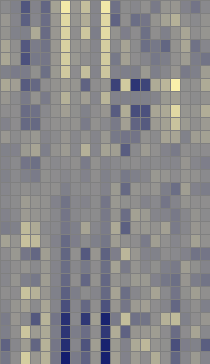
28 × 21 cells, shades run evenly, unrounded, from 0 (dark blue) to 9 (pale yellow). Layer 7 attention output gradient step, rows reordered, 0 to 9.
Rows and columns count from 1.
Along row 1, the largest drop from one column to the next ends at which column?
12
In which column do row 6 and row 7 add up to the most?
18
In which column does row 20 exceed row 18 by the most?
13
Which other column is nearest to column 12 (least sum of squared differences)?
14
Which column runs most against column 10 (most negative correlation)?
9
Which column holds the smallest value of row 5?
3
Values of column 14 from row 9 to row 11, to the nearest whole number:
2 3 4
